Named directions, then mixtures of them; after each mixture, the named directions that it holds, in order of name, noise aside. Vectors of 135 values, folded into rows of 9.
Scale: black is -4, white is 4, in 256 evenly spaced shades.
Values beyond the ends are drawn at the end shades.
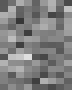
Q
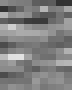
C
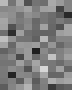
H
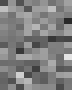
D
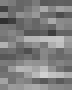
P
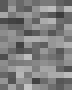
D, P, Q.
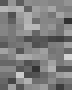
D.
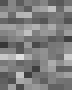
C, D.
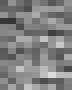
D, P.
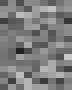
D, P.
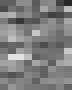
C, Q.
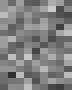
D, H, Q.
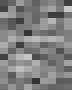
P, Q.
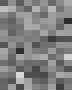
D.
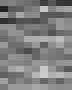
C, P.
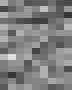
C, H.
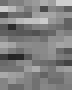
C.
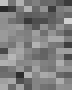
C, D.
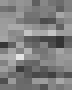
C, P.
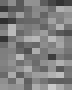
C, H, P.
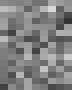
D, H.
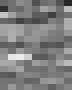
C, Q.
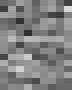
P, Q.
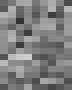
Q.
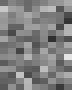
D, H.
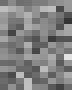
D, H.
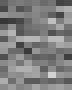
H, P, Q.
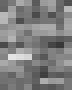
C, P, Q.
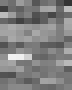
C, Q.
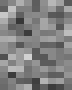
H, Q.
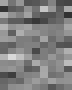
C, H.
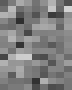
Q.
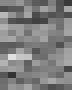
C, H, Q.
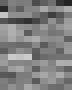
C, P, Q.
